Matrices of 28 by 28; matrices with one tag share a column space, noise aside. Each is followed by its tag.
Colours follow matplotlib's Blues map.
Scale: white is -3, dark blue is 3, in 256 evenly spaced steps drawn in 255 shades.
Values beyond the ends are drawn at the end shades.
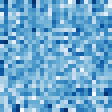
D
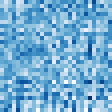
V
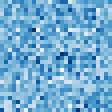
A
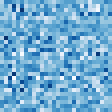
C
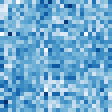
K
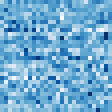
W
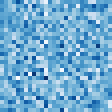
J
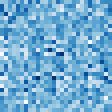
C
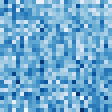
V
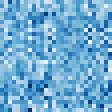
D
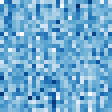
K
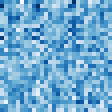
D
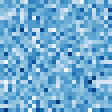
A
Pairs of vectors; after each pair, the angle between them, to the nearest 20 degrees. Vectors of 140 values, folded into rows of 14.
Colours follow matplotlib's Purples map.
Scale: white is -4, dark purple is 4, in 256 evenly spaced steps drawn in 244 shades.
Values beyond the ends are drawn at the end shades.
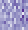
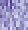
100 degrees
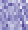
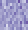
140 degrees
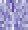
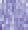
40 degrees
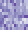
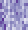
60 degrees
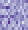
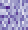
20 degrees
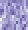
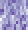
20 degrees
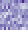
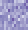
120 degrees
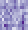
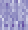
60 degrees
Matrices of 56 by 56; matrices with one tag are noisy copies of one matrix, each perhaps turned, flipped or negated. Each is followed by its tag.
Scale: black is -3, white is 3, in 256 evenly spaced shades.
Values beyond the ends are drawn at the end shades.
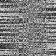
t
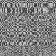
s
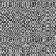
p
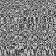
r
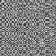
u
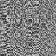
r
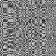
s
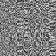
r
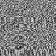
r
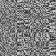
r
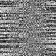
t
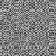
p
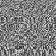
r
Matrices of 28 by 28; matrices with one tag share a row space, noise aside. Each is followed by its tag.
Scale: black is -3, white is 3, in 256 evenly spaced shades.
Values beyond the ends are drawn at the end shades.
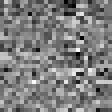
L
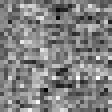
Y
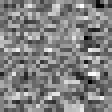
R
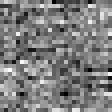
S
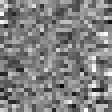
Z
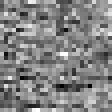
S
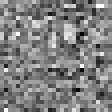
L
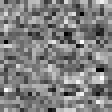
L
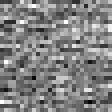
S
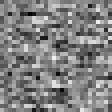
Y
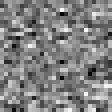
Z
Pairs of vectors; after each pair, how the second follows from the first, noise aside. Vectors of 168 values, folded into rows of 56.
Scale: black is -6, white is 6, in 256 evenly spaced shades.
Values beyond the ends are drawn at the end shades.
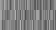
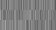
reversed, negated, shrunk.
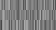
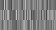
wrapped around, negated.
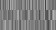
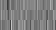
reversed, partly zeroed.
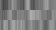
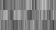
wrapped around, negated.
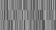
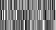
negated, scaled up.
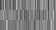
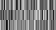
negated, scaled up.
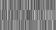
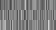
shuffled.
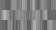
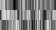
wrapped around, negated, scaled up.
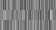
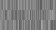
wrapped around, shrunk.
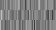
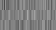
wrapped around, shrunk.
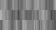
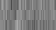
wrapped around, shrunk.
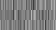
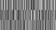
copied.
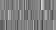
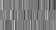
reversed, partly zeroed.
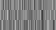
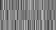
negated.
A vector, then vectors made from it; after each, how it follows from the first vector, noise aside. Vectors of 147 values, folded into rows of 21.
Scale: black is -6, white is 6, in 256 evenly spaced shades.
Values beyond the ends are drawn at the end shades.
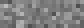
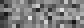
wrapped around, negated, scaled up.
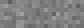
shrunk.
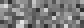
scaled up.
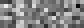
scaled up.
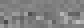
reversed, partly zeroed.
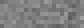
wrapped around, negated, shrunk.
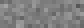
shrunk.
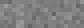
shrunk.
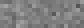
shrunk.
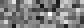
wrapped around, scaled up.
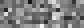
wrapped around, scaled up.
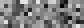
reversed, negated, scaled up.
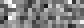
wrapped around, scaled up.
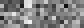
wrapped around, scaled up.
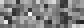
reversed, negated, scaled up.
